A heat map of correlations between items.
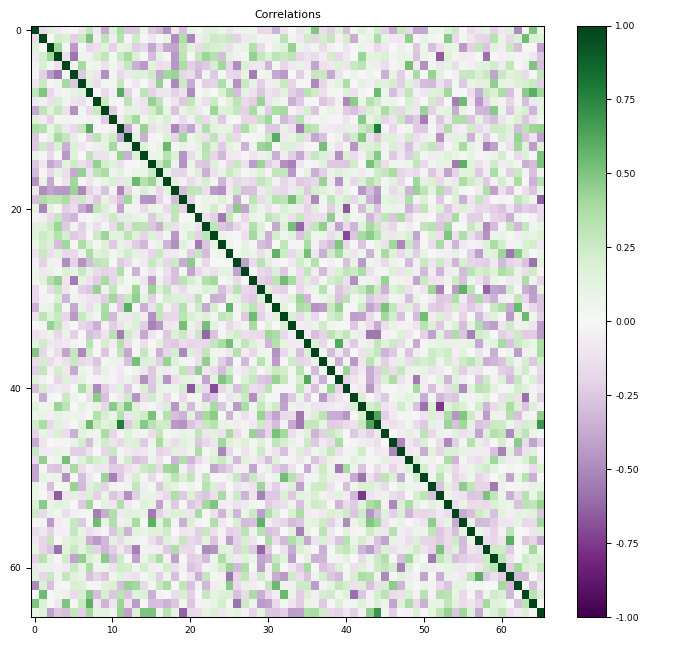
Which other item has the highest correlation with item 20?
26
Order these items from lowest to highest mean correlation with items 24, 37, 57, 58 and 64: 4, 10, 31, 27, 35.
31, 10, 35, 27, 4
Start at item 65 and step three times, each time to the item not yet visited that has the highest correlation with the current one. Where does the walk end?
7
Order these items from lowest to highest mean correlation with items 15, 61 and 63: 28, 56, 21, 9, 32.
21, 32, 28, 9, 56
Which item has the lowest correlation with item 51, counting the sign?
59
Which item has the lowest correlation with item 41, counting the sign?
63
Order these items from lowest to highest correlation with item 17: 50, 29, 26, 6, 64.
64, 26, 6, 50, 29
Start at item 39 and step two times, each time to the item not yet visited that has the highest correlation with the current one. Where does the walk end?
25
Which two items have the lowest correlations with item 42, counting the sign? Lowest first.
52, 50
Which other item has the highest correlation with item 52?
58
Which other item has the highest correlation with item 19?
33
